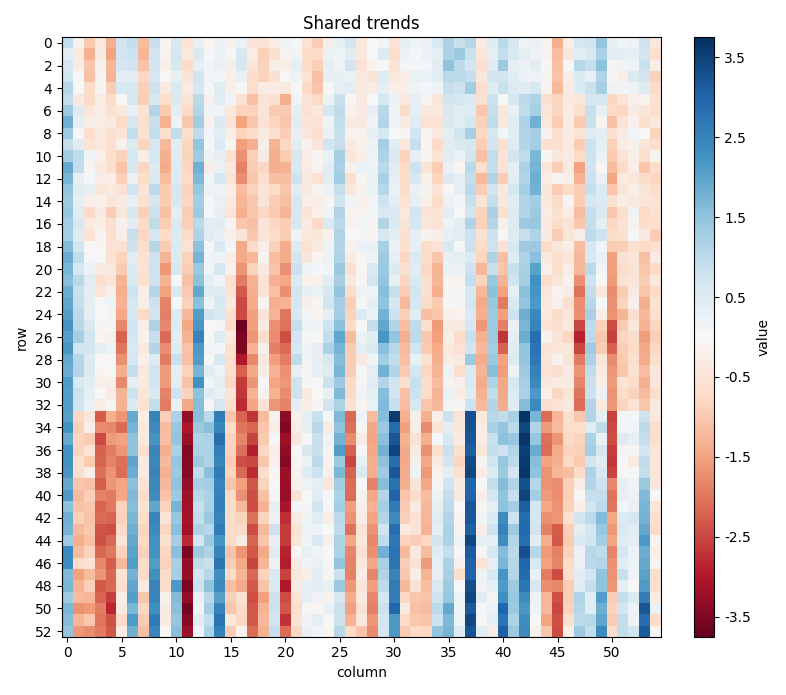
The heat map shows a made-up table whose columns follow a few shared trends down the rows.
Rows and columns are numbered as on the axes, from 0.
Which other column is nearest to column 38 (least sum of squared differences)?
19
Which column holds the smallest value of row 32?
16
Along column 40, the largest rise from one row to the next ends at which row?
33
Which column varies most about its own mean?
40
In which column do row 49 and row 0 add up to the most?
37
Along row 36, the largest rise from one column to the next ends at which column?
12
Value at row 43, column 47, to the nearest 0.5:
0.5
